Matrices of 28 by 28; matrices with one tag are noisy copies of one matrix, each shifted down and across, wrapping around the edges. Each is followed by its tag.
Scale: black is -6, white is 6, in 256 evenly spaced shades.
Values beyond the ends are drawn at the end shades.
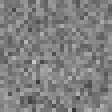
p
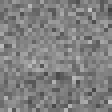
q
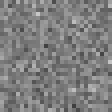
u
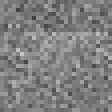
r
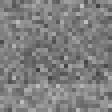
r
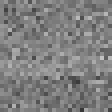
q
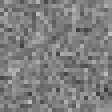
u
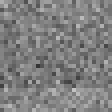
r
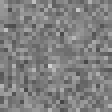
u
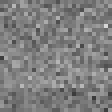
q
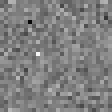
u
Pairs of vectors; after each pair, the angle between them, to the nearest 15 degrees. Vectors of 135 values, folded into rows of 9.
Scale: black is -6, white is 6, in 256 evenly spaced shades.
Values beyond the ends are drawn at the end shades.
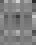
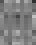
30 degrees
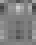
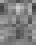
30 degrees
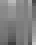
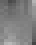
150 degrees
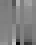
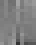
30 degrees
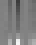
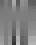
60 degrees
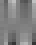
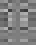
90 degrees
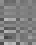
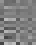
15 degrees
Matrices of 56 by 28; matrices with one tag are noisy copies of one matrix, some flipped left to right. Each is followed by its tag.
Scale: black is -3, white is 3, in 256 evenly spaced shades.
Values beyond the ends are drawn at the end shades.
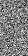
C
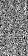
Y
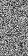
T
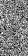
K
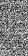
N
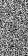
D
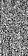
Y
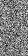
T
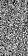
Y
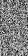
Y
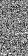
N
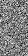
T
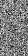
D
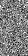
K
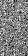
D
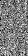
Y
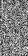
Y
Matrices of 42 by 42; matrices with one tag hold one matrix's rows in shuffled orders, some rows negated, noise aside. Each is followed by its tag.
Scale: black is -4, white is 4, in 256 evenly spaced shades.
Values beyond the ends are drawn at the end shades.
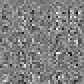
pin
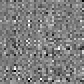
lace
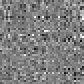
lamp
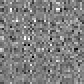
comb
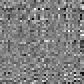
lamp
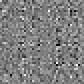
pin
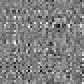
lace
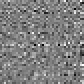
lamp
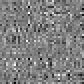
lace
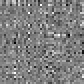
lace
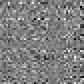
lamp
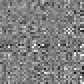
lamp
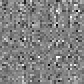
pin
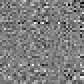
lamp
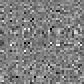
comb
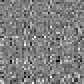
comb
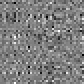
lace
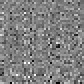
comb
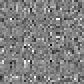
comb
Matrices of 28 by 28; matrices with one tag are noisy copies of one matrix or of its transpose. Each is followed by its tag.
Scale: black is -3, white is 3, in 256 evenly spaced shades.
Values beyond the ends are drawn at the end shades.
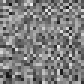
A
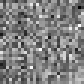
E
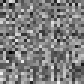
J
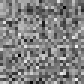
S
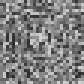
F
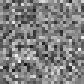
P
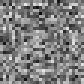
F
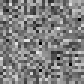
J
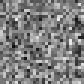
F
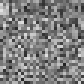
S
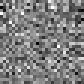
A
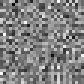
J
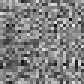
S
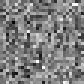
F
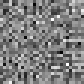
J
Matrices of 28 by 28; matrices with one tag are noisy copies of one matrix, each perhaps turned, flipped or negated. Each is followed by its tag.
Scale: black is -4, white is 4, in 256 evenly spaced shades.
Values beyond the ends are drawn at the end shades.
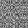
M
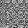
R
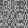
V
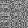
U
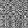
M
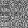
U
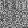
U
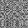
M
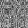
V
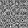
M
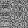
U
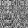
V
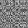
M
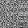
U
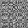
M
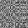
M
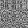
U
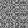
M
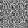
R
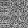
U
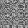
R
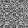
R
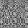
R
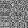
U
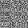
U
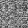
V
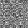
R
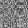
V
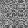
R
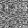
V
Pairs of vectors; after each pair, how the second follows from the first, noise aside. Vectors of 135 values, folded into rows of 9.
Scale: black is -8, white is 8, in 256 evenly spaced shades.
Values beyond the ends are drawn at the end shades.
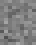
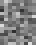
wrapped around, negated, scaled up.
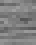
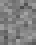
shuffled.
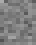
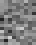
wrapped around, scaled up.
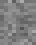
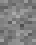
shuffled.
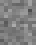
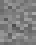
shuffled.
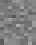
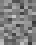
negated, scaled up.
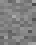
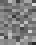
negated, scaled up.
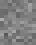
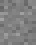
reversed, partly zeroed.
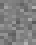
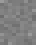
wrapped around, shrunk.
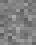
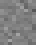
reversed, partly zeroed.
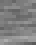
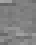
reversed, negated, partly zeroed.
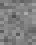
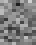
wrapped around, scaled up.
